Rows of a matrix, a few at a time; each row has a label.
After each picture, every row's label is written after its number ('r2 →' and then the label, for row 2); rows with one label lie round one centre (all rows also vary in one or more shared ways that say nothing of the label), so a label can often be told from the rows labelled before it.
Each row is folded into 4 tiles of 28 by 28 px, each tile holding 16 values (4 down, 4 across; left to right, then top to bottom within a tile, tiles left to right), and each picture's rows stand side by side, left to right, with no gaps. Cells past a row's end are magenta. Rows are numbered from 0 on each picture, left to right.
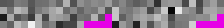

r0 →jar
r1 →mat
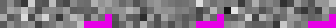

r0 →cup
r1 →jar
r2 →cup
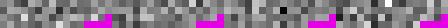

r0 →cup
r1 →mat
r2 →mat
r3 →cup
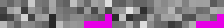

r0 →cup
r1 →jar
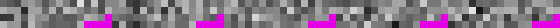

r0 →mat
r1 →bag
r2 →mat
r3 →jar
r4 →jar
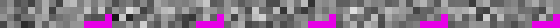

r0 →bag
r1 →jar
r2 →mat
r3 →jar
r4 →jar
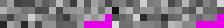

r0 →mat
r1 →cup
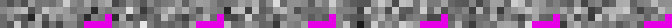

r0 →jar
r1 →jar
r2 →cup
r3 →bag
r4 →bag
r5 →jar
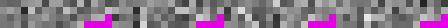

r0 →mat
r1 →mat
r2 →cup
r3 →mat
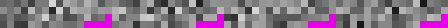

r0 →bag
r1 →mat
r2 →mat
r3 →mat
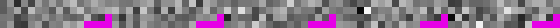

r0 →bag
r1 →mat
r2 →jar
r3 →bag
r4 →jar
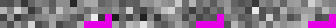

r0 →jar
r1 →jar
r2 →bag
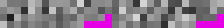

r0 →mat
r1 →cup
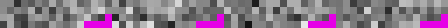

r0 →bag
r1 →jar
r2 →bag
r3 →bag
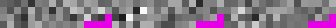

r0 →bag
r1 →mat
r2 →jar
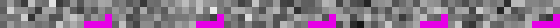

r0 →cup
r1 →bag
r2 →cup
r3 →bag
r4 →bag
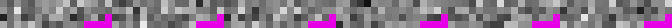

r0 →jar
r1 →mat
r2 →jar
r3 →bag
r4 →cup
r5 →cup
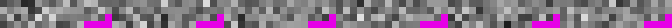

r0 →jar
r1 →cup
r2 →bag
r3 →cup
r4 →jar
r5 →cup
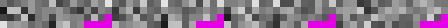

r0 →cup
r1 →cup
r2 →cup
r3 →jar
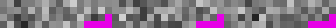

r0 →bag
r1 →jar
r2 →jar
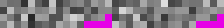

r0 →cup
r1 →cup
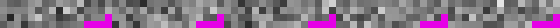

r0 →mat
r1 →bag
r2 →bag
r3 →jar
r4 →cup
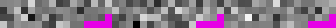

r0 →cup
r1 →mat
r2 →cup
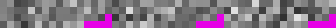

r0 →bag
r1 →jar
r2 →cup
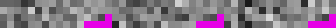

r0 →bag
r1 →bag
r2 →bag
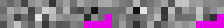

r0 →jar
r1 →bag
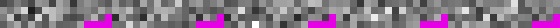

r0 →jar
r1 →jar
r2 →jar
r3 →mat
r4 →jar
